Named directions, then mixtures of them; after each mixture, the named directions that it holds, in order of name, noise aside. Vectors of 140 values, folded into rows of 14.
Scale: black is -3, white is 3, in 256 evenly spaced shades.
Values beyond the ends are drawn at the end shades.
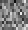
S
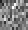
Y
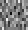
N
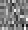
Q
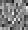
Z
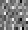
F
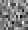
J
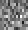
J.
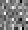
F.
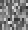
Q, Y, Z.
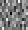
N.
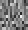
J, S, Z.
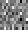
F.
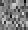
Q, S, Y.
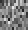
J, Y.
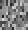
J, S, Y.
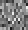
Z.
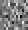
J.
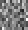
F, N, Q.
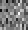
N, Z.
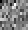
S, Y.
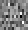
J, S.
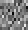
Z.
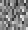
J, Y.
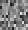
J, S, Y.
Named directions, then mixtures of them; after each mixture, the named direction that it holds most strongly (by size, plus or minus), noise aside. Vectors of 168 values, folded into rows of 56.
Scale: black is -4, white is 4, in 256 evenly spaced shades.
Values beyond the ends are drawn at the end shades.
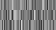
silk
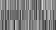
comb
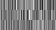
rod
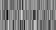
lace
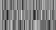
lace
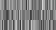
silk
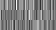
rod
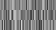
silk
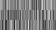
comb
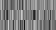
lace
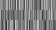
comb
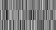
lace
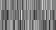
comb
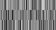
silk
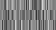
silk
